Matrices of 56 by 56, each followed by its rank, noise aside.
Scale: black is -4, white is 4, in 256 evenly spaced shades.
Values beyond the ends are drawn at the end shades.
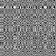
three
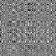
three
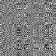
four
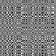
two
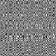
three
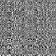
six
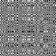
three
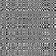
two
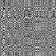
four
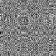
six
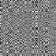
three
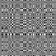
two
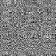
eight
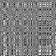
two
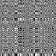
two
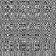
four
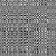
two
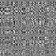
four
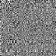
eight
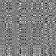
three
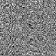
eight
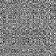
six
